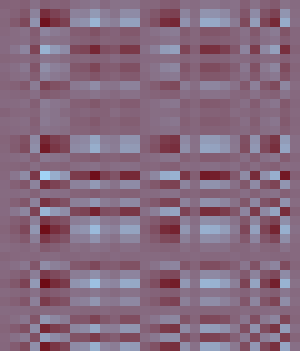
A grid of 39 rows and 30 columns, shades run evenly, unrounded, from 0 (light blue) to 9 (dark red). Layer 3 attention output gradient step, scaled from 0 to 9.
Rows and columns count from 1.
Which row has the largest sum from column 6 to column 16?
20
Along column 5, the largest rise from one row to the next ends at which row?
21
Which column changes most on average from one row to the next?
5
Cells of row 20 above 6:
13
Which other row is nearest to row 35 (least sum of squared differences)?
29
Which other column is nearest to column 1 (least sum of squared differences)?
15
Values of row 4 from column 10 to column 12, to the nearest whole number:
6 5 5
